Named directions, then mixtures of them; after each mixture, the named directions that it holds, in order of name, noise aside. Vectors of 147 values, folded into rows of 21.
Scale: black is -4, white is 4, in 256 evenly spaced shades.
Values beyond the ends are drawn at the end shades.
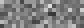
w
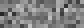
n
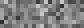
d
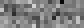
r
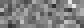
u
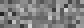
n.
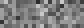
d.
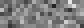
u.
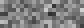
u, w.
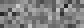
n.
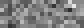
u.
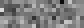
r, u.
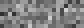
n.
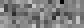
r.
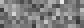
r, w.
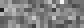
r, u.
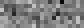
r.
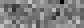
n, r.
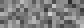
u, w.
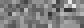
n, u.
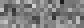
r, w.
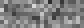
d, r.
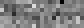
r.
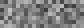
d, u.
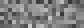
d, n.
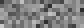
r, w.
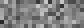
d.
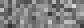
d, u.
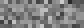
d, n.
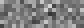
w.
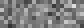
d, u.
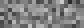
d, n.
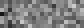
n, u.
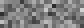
u, w.
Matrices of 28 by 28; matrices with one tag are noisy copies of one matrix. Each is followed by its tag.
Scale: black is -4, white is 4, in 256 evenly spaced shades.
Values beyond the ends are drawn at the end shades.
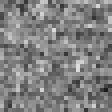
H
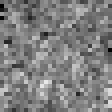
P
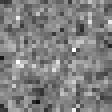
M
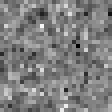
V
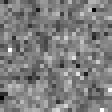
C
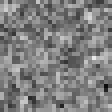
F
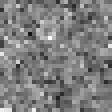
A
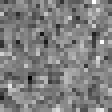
C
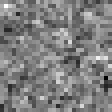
F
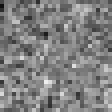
P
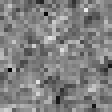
A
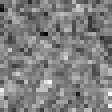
P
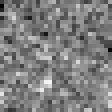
P
